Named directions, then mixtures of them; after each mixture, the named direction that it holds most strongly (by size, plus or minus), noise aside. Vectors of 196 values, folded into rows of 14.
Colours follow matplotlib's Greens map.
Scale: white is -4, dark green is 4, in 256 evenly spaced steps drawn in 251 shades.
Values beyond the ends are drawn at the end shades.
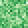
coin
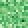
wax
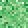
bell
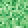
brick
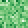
wax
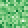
wax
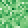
brick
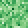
brick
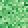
bell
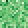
bell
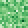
wax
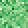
bell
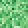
brick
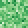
wax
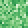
coin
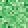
bell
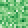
wax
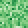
brick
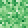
wax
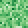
brick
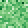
bell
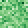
bell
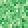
coin
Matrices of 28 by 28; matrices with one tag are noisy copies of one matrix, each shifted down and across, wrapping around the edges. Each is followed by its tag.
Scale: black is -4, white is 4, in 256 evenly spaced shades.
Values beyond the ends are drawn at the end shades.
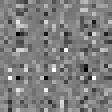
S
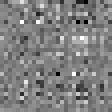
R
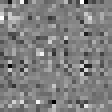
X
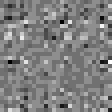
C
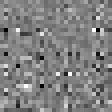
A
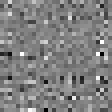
A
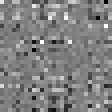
C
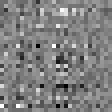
R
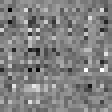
R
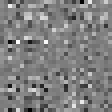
C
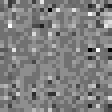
C
